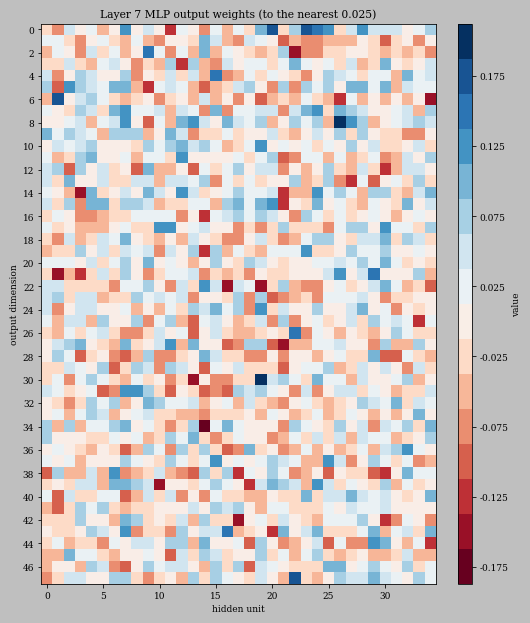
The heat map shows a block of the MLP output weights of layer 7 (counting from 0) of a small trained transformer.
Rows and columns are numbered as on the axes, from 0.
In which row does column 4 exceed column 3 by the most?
14
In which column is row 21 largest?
29
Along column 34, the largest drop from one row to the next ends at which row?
44
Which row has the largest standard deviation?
0
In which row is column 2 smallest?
12
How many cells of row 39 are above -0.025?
24
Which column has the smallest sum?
21
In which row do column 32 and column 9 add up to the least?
9
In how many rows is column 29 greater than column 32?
24
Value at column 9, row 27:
0
